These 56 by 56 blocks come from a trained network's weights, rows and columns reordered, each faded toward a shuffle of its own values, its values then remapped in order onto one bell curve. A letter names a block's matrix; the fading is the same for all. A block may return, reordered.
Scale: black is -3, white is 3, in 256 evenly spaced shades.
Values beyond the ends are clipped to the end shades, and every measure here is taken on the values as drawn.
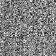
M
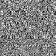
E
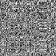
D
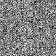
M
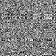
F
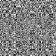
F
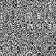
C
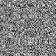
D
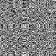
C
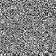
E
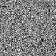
E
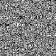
C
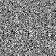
M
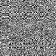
F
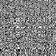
F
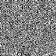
M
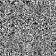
M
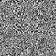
C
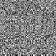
D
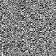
E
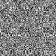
E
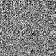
M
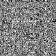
M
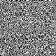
C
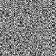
C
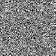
E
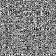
M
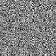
D
